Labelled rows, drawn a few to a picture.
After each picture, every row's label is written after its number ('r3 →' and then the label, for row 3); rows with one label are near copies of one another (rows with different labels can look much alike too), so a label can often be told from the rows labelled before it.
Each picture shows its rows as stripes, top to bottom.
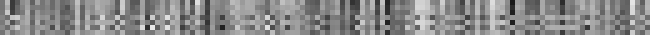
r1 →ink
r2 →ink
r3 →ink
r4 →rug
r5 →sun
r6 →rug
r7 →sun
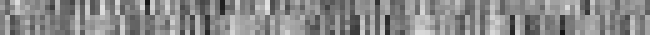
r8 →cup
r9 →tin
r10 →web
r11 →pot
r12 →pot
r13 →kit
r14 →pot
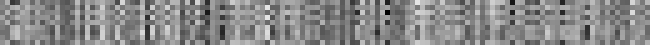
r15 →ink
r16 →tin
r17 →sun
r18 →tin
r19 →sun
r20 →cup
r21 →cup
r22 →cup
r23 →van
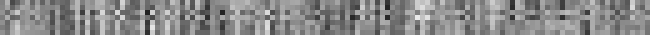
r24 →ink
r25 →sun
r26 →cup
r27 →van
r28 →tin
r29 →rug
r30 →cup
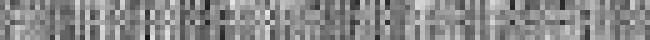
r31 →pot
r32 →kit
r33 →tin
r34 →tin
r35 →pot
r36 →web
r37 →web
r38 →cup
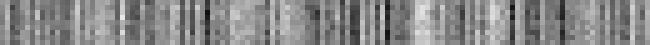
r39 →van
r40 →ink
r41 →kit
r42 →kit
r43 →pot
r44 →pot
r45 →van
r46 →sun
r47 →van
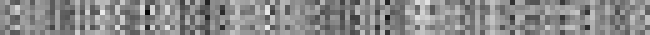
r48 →van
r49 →rug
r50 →cup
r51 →van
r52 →van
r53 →cup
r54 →pot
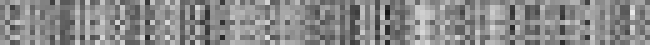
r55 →cup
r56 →ink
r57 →sun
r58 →pot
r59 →web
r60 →ink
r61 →sun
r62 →cup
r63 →van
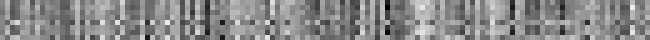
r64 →van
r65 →sun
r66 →pot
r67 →ink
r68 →rug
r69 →sun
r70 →sun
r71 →cup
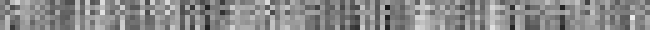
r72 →web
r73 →pot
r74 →tin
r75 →sun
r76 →van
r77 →pot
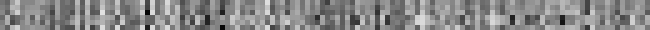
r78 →rug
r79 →cup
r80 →cup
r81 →kit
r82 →pot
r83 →cup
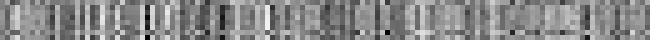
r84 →pot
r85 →tin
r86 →rug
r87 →cup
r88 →tin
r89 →cup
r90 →sun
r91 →cup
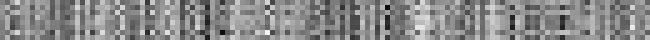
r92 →rug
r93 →van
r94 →rug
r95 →van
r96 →pot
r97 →ink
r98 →tin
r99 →kit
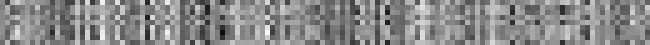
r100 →web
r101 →kit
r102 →pot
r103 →cup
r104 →sun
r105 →tin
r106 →tin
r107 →web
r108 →pot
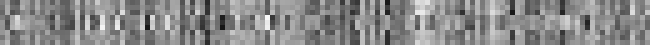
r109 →van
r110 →sun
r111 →ink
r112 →tin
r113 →web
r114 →web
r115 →pot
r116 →sun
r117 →van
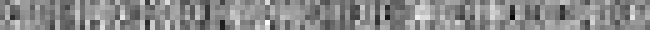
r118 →rug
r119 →sun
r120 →kit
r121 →ink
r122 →cup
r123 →tin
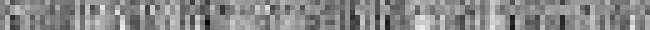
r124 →pot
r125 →tin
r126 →web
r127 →ink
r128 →pot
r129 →ink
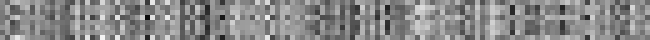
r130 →web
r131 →sun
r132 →kit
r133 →cup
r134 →pot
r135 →van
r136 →kit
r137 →web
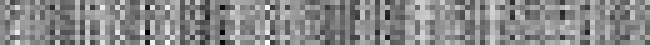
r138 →ink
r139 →tin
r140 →pot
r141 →sun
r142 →web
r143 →rug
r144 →cup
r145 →pot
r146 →tin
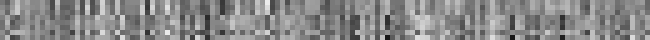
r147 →tin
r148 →tin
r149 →tin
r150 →van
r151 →pot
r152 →sun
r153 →web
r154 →ink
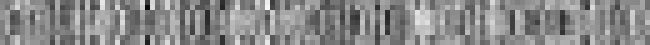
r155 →tin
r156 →cup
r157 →van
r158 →van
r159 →van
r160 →pot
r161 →pot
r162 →cup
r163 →cup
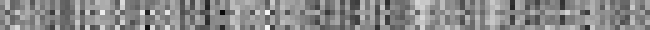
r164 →van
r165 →kit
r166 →tin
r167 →sun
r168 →kit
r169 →cup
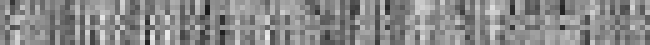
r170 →ink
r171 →sun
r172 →kit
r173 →web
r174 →cup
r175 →ink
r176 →tin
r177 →rug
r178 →cup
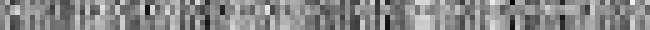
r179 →ink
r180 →cup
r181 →cup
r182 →van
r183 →pot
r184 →pot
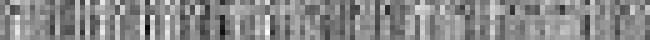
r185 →web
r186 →ink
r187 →ink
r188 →rug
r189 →cup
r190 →cup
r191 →tin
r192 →rug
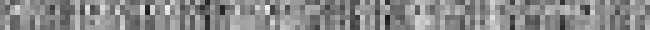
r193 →pot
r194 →tin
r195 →cup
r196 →sun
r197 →van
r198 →kit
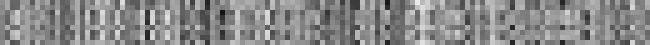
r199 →van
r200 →sun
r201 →tin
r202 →rug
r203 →rug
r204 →sun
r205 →cup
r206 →rug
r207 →sun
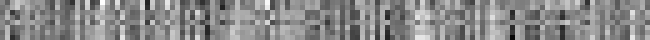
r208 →web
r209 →tin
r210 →ink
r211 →van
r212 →tin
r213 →kit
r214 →pot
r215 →ink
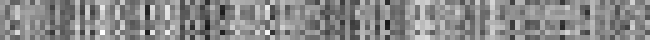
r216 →van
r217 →tin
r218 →cup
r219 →rug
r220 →van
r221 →pot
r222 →tin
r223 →van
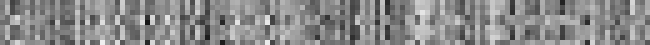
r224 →ink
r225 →ink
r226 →ink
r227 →rug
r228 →cup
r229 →van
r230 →pot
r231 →kit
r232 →web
